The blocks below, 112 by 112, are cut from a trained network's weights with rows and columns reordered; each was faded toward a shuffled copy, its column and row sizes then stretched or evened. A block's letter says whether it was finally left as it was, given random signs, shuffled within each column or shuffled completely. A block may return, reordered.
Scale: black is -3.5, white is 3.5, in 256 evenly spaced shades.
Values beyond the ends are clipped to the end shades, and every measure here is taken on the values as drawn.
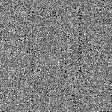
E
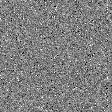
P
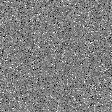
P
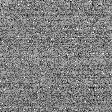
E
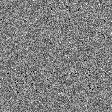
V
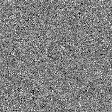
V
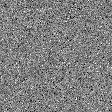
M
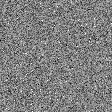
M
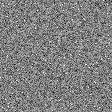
M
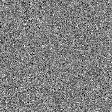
V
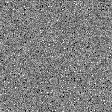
E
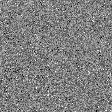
V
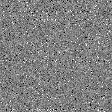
V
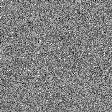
V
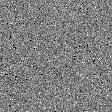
V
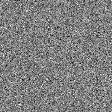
V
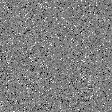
P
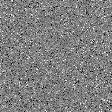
E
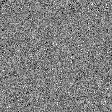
V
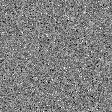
M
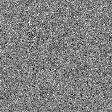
V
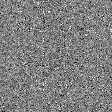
E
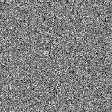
E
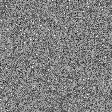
P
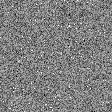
P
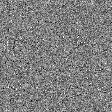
V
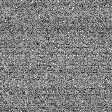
E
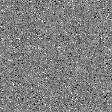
E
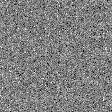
P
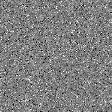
E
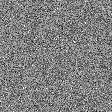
M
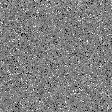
P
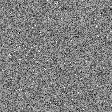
P
